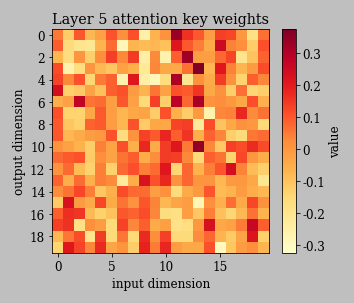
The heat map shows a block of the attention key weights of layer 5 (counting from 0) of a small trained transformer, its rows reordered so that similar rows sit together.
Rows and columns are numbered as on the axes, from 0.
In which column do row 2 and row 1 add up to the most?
12
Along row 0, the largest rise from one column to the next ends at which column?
11
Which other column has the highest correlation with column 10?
8
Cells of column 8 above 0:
10
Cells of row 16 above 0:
9
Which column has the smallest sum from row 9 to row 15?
3
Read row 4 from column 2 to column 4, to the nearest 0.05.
0.1 -0.15 0.05
